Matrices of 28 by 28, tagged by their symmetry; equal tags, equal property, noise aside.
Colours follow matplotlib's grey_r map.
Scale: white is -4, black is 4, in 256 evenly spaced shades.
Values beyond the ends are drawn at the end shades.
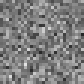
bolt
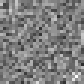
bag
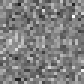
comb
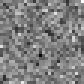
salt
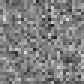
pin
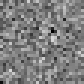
salt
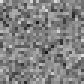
bag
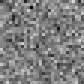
salt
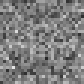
bolt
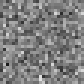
comb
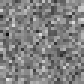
bag
